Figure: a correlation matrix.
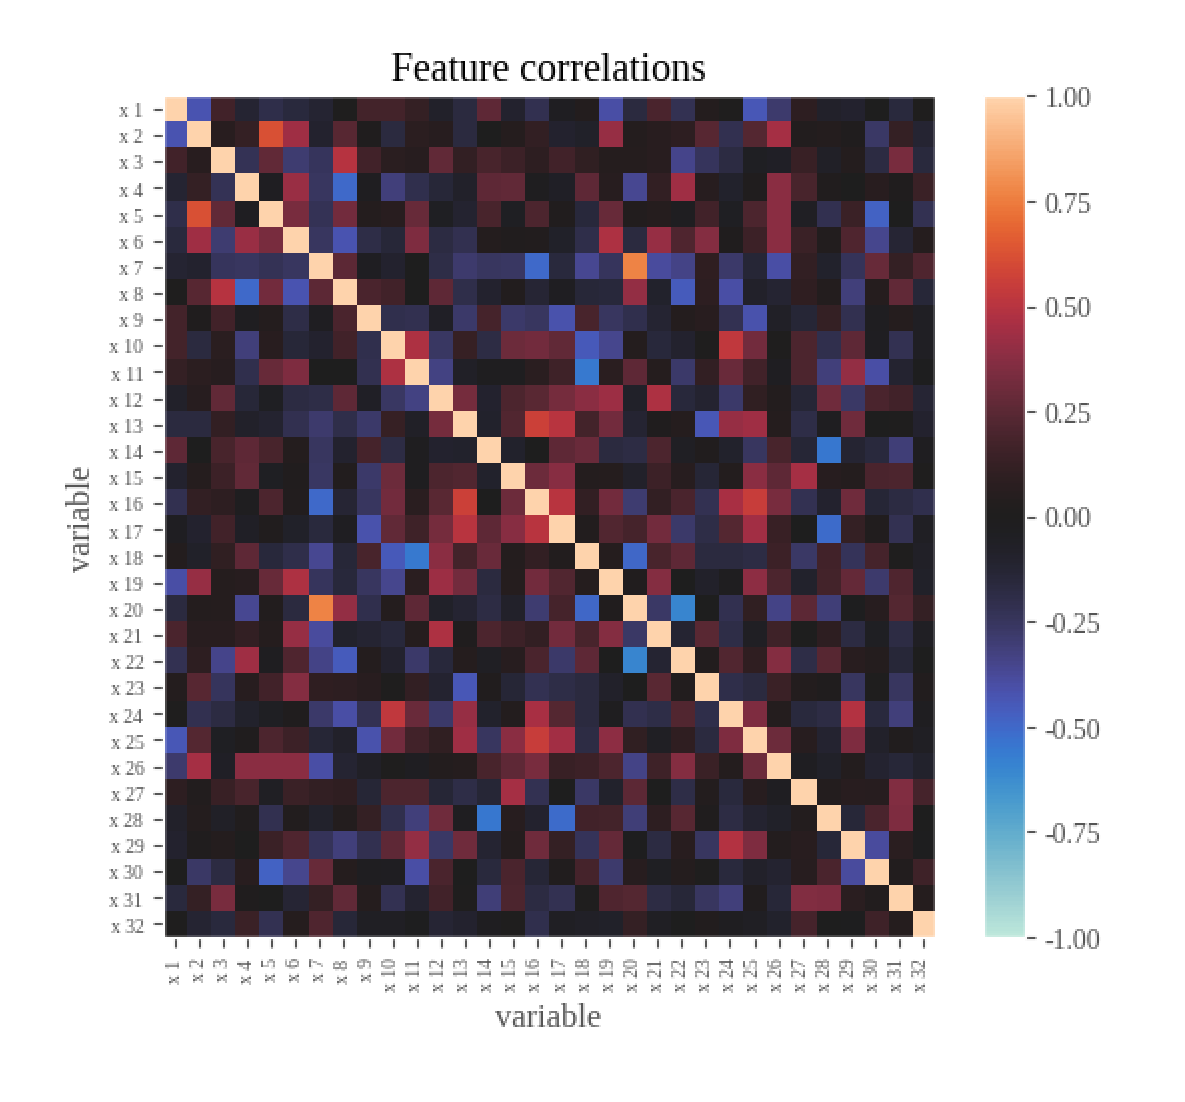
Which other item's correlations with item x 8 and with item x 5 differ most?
x 6
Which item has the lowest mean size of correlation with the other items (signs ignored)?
x 32
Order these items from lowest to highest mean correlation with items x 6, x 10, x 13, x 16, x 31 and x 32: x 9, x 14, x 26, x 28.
x 9, x 14, x 28, x 26
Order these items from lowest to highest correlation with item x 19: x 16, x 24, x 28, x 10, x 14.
x 10, x 14, x 24, x 28, x 16
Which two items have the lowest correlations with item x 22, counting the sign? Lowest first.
x 20, x 8
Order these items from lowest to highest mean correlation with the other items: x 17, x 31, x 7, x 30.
x 7, x 30, x 31, x 17
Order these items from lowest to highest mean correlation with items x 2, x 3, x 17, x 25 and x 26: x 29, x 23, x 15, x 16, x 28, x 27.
x 28, x 23, x 27, x 29, x 15, x 16
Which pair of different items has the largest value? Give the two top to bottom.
x 7, x 20
